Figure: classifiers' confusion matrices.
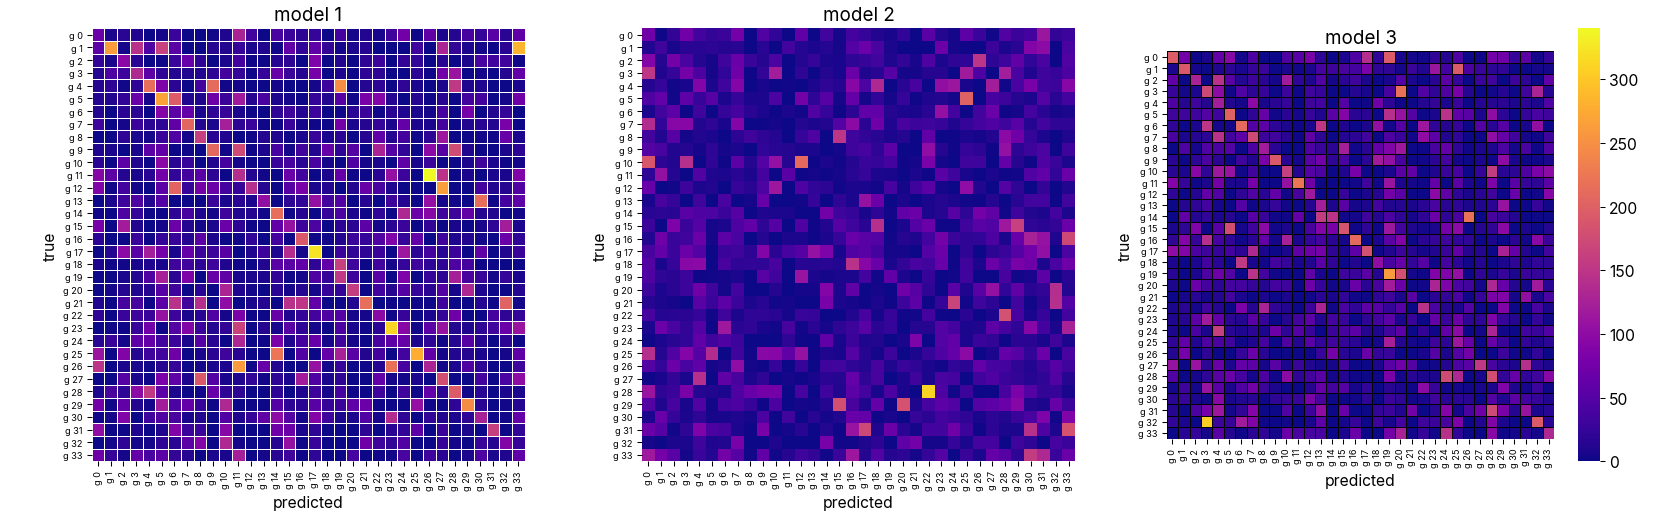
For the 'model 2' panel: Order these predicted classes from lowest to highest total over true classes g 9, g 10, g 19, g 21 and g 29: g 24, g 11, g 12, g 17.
g 11, g 17, g 24, g 12
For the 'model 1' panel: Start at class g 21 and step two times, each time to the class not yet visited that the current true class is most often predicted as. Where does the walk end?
g 10
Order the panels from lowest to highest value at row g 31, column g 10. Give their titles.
model 2, model 3, model 1
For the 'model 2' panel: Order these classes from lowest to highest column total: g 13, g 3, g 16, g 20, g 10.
g 13, g 20, g 10, g 3, g 16
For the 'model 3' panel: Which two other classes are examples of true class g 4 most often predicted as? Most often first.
g 7, g 18
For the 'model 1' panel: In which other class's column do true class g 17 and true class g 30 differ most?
g 23
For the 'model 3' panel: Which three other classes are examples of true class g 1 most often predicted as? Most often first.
g 25, g 23, g 17
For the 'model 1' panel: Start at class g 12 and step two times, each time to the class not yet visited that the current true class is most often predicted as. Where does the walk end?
g 8
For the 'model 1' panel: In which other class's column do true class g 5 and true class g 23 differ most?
g 6
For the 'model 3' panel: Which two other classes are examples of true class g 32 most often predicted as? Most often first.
g 3, g 6
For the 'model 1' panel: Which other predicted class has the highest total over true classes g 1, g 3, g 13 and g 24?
g 33
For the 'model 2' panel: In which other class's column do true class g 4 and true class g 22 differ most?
g 28
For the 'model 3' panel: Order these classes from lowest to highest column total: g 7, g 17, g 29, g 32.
g 17, g 32, g 29, g 7
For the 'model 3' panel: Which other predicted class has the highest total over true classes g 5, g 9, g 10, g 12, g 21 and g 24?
g 28
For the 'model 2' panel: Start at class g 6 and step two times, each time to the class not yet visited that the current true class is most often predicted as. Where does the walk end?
g 33
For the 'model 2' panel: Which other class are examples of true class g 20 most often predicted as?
g 32
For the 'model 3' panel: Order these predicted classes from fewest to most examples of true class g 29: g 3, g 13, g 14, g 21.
g 21, g 14, g 13, g 3
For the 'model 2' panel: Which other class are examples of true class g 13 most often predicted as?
g 17
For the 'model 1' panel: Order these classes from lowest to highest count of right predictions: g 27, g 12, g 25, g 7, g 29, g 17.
g 12, g 27, g 7, g 29, g 25, g 17
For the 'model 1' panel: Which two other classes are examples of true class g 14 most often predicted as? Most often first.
g 24, g 26
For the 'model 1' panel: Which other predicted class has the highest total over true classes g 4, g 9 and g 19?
g 28
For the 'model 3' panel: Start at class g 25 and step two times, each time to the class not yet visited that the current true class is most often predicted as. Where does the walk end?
g 20
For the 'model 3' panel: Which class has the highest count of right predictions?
g 19
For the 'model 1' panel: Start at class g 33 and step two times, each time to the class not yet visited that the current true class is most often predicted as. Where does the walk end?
g 26
